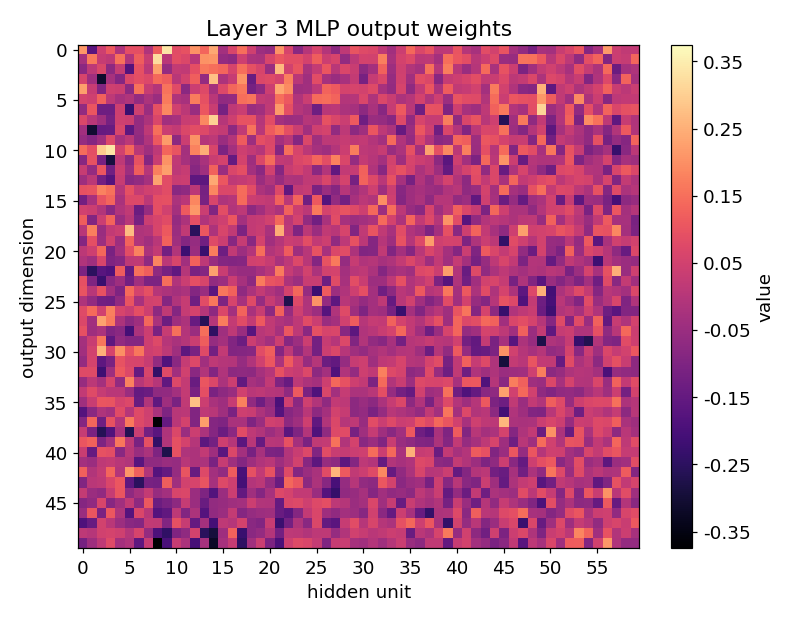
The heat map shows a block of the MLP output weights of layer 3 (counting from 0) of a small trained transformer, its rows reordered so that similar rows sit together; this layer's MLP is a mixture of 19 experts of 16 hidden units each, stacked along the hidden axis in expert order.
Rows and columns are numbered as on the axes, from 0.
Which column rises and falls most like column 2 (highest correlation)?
3
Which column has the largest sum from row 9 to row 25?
9
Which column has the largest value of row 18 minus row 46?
5
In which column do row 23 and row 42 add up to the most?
27
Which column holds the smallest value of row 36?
45
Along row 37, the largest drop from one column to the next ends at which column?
8
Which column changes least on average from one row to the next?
30
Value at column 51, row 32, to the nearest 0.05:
-0.05
